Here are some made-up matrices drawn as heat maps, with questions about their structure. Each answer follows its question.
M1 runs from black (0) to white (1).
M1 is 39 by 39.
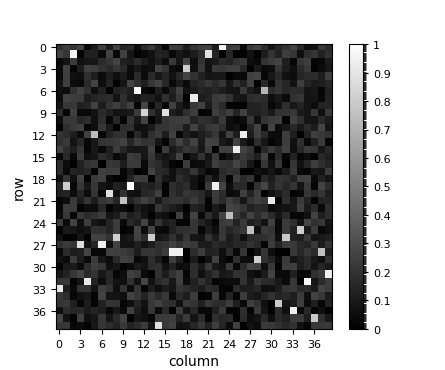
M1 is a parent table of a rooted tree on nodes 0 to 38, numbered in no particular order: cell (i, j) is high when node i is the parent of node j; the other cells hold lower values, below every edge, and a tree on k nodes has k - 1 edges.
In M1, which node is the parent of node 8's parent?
12
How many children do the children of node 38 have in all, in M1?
1
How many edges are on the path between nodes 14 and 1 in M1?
9
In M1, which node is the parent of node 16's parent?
29
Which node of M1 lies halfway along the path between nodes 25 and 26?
31
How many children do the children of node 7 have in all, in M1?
3
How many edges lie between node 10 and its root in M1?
3
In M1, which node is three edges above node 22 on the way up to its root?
20
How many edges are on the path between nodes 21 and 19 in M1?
2
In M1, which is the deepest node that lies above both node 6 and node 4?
32
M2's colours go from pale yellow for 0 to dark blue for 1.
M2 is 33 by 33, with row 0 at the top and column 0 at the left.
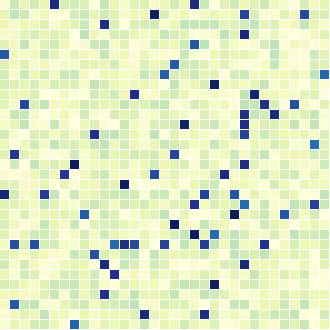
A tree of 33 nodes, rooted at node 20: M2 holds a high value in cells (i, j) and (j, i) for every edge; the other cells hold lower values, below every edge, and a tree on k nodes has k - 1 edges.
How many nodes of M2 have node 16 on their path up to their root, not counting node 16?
2
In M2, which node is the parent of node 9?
13
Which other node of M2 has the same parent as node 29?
2
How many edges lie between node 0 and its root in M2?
2
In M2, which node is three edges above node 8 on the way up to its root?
19
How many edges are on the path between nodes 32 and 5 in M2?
7
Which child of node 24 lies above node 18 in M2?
12
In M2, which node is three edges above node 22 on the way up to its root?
1
